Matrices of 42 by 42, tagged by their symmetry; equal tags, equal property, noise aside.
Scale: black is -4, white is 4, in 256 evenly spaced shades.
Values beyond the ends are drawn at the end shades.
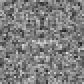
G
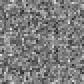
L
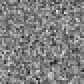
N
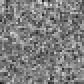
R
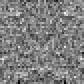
G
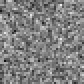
N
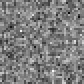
L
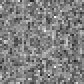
L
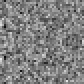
L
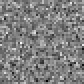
G
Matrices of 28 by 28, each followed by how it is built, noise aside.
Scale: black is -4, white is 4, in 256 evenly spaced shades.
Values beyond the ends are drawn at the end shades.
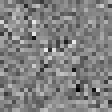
block diagonal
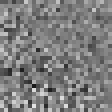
lower triangular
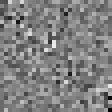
block diagonal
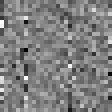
uneven columns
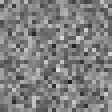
noise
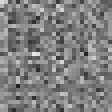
blocks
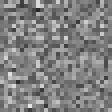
blocks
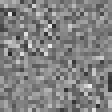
block diagonal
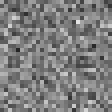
blocks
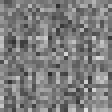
blocks
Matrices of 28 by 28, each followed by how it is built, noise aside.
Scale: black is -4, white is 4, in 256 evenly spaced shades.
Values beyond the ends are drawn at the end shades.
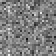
repeating rows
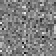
uneven columns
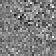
upper triangular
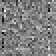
uneven columns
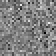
upper triangular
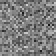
repeating rows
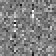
uneven columns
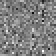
uneven columns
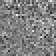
upper triangular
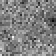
smooth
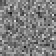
repeating columns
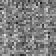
blocks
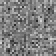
blocks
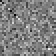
diagonal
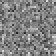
repeating columns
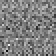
repeating columns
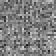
blocks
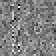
uneven columns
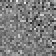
upper triangular
